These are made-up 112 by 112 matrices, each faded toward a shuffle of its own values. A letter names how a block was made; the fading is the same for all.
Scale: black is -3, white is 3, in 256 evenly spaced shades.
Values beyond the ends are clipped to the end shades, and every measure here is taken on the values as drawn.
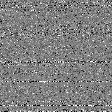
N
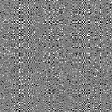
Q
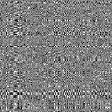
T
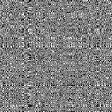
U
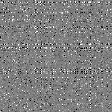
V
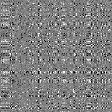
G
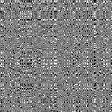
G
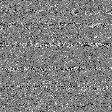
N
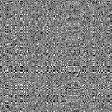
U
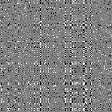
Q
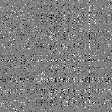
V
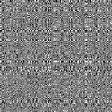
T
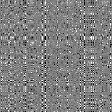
Q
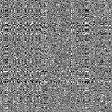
U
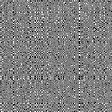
Q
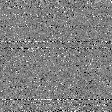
N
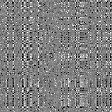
Q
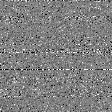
N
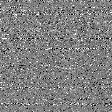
N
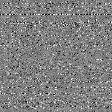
N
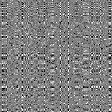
Q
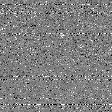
N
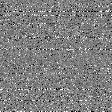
N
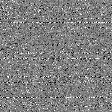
N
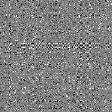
V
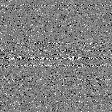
N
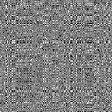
T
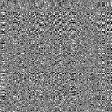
U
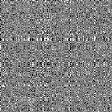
U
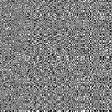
T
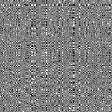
Q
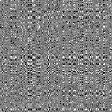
G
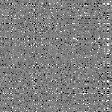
V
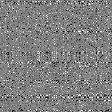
V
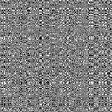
T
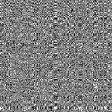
U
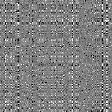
Q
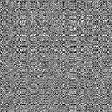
T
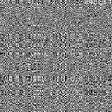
T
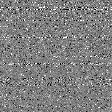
N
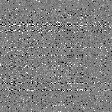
V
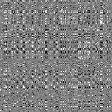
G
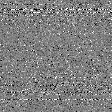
N
